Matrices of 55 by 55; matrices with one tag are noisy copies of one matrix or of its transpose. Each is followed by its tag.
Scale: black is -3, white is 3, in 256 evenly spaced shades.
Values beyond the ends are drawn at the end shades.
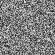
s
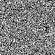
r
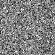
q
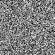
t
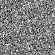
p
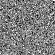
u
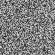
u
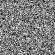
q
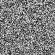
p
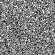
s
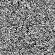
t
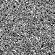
q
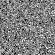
u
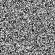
p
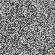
u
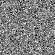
s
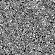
s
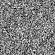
r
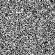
q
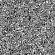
r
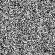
q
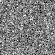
p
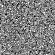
u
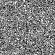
t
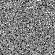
s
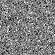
s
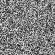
t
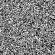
q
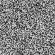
u
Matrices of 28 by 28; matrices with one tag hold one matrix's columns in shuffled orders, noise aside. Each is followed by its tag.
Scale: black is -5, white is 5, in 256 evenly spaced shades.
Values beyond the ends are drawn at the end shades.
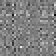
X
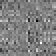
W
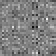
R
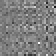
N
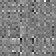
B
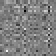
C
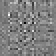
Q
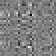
X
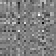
Q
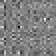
R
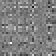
N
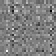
C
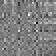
Q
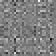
B
